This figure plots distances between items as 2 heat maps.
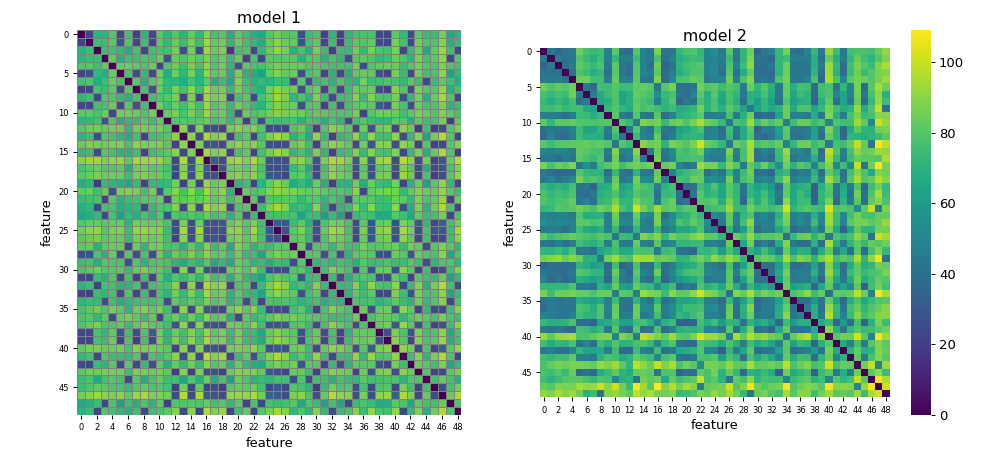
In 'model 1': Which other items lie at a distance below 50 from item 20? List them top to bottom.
4, 10, 36
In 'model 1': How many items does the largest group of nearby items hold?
15
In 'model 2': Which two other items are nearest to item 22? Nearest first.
47, 44
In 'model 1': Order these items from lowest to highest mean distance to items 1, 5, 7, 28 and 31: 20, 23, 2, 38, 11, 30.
38, 23, 11, 2, 30, 20
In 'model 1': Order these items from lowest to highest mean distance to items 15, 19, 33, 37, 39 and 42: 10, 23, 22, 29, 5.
5, 22, 23, 29, 10
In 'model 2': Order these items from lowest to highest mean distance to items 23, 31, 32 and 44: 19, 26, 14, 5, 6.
14, 19, 6, 5, 26
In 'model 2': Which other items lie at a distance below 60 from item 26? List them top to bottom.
10, 13, 34, 40, 46
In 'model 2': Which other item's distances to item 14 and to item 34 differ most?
40
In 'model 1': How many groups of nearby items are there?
6
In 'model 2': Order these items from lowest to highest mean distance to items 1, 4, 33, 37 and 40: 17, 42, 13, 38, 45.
17, 42, 38, 45, 13
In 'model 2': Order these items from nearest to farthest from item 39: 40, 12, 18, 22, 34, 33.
12, 18, 33, 22, 34, 40
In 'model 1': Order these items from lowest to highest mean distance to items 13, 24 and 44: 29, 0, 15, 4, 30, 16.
29, 15, 30, 16, 0, 4
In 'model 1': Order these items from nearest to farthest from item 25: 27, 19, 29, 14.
14, 29, 27, 19
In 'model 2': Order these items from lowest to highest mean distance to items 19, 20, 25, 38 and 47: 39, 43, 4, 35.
43, 35, 39, 4
